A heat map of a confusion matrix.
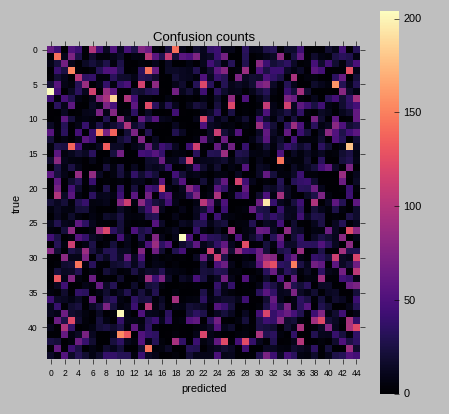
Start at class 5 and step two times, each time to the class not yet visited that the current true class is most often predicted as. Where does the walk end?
10
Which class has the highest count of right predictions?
3
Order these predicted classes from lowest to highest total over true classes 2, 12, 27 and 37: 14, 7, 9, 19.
14, 9, 7, 19
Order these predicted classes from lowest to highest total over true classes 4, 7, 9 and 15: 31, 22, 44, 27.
22, 27, 31, 44
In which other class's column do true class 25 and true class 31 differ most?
35
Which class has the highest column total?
31
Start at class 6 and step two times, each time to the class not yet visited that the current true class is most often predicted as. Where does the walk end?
18
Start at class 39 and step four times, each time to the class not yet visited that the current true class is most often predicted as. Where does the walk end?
1
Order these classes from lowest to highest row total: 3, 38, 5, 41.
41, 38, 5, 3
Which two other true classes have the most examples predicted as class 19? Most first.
27, 1
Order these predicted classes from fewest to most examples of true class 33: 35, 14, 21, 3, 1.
21, 35, 3, 14, 1
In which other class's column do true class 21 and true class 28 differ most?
15
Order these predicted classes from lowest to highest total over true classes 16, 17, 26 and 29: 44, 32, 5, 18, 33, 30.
32, 18, 5, 44, 30, 33
